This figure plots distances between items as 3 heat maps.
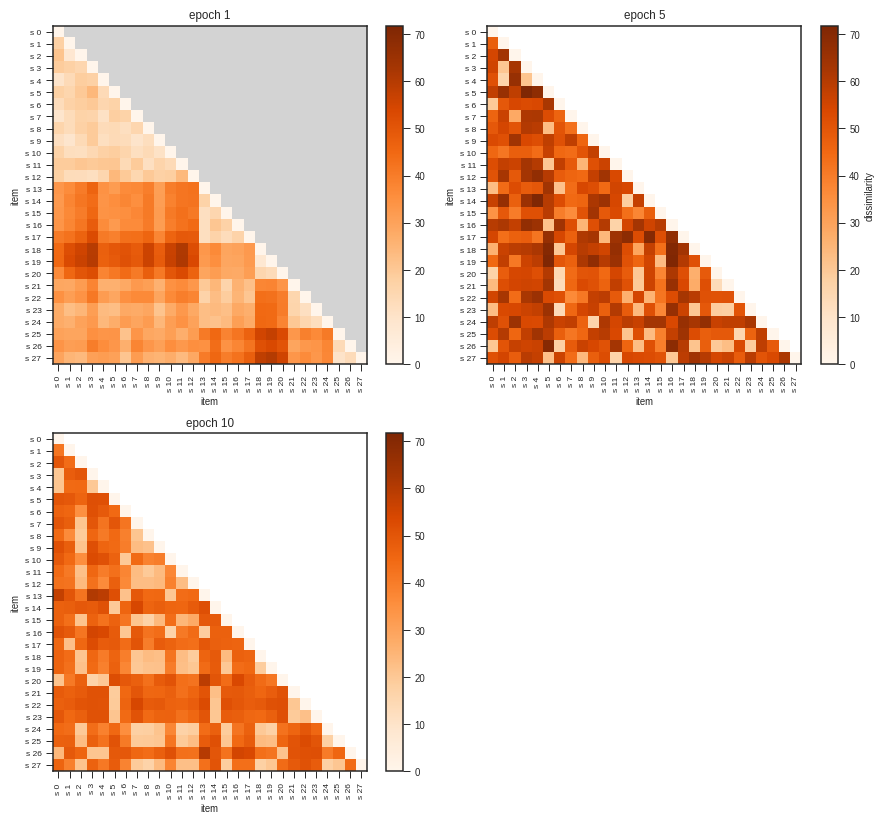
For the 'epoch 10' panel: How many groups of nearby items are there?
5
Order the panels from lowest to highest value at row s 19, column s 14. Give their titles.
epoch 1, epoch 10, epoch 5
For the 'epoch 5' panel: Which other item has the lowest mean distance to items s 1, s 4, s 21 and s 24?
s 3
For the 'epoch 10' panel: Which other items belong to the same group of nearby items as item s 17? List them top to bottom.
s 1
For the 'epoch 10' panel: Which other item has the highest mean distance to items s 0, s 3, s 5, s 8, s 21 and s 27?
s 13
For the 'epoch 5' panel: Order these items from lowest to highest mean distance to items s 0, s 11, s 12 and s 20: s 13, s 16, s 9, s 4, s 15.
s 13, s 15, s 16, s 9, s 4
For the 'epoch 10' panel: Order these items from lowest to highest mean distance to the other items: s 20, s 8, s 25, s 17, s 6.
s 8, s 25, s 6, s 20, s 17
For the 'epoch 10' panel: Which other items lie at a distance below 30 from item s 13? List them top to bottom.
s 6, s 10, s 16
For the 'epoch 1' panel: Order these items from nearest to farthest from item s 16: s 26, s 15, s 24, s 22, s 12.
s 15, s 22, s 24, s 26, s 12
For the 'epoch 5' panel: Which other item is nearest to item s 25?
s 22
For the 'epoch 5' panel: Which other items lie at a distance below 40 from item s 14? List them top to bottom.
s 12, s 22, s 25
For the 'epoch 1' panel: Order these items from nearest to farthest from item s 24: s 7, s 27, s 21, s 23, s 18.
s 23, s 21, s 7, s 27, s 18
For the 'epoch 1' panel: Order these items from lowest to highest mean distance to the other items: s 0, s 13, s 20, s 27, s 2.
s 0, s 2, s 13, s 27, s 20
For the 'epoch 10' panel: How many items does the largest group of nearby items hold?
12
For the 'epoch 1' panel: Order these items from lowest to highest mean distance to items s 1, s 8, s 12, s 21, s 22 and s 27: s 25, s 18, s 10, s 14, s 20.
s 10, s 25, s 14, s 20, s 18
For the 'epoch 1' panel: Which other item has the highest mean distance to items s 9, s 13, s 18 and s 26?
s 3
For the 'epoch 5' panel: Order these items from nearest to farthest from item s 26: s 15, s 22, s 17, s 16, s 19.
s 15, s 19, s 22, s 17, s 16
